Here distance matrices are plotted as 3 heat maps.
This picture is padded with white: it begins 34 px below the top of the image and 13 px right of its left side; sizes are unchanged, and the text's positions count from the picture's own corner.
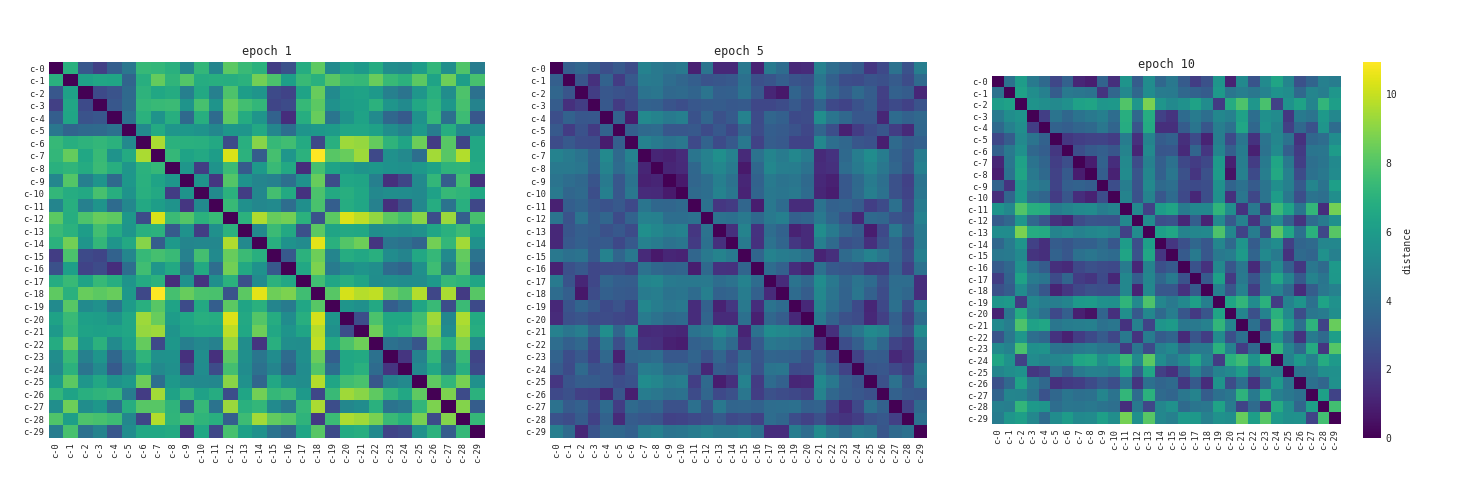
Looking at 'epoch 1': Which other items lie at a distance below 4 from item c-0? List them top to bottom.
c-2, c-3, c-4, c-15, c-16
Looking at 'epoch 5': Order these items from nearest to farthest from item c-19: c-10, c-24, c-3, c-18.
c-24, c-3, c-18, c-10
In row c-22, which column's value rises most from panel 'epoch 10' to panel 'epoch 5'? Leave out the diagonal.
c-6
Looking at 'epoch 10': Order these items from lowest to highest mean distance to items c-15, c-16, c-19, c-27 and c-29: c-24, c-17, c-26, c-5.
c-5, c-26, c-24, c-17
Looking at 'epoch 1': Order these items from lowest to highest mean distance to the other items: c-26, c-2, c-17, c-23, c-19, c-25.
c-23, c-2, c-19, c-17, c-25, c-26
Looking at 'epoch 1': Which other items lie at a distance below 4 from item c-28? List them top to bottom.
c-6, c-12, c-18, c-26
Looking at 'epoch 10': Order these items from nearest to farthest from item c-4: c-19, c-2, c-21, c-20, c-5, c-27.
c-27, c-5, c-20, c-19, c-2, c-21
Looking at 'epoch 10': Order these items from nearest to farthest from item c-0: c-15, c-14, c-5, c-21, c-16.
c-5, c-16, c-14, c-15, c-21
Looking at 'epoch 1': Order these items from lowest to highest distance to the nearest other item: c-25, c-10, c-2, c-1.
c-10, c-2, c-25, c-1
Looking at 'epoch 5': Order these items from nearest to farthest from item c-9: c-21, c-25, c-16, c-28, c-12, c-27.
c-21, c-28, c-27, c-16, c-12, c-25
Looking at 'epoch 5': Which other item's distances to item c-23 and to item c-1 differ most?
c-27
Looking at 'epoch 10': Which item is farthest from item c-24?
c-13
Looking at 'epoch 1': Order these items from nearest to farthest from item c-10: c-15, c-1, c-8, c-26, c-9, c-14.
c-8, c-14, c-9, c-26, c-1, c-15
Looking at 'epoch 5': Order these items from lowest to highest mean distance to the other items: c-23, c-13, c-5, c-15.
c-5, c-23, c-13, c-15
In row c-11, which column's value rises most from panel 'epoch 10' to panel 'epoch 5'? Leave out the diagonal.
c-21
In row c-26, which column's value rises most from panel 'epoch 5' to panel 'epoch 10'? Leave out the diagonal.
c-2
